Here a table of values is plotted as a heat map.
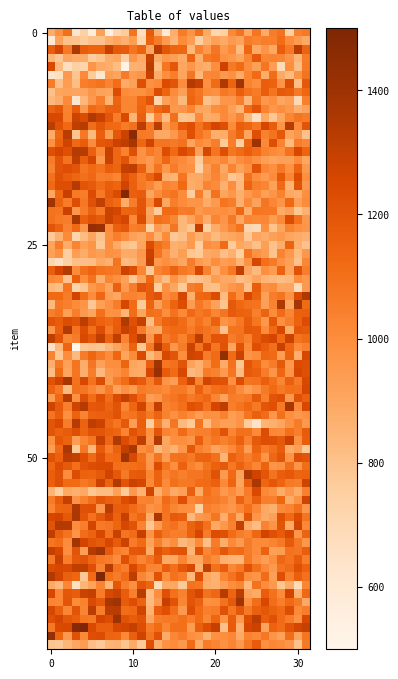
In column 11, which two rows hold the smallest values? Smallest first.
0, 1
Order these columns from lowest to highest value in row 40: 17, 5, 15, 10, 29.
17, 10, 29, 5, 15
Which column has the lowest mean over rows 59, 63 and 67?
12
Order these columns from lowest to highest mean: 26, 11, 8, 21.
21, 26, 11, 8
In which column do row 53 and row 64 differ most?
25
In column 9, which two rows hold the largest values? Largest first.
19, 50
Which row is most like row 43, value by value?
35
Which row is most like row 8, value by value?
65
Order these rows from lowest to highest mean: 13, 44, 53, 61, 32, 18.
32, 18, 13, 61, 53, 44
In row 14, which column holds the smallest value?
18
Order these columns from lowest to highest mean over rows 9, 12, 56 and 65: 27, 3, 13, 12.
13, 27, 3, 12
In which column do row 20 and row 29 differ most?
6
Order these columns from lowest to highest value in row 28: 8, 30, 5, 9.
8, 5, 30, 9
